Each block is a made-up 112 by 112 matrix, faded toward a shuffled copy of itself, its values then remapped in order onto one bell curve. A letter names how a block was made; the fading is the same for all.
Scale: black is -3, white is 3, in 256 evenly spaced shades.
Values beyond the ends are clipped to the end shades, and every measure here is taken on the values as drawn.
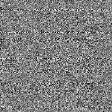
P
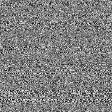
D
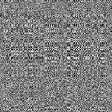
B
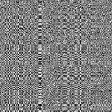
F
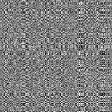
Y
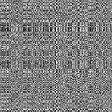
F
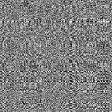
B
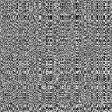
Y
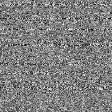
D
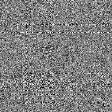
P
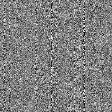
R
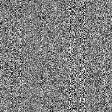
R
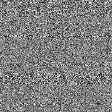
D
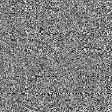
P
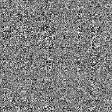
P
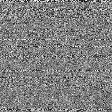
D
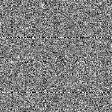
P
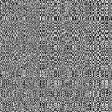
Y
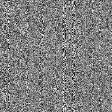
R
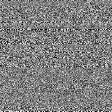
D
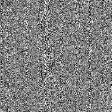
R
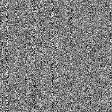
R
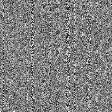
R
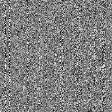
R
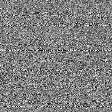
D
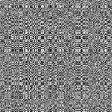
F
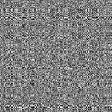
B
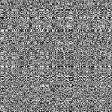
B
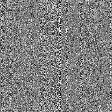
R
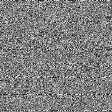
D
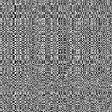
F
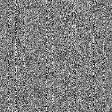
R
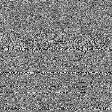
D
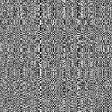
Y
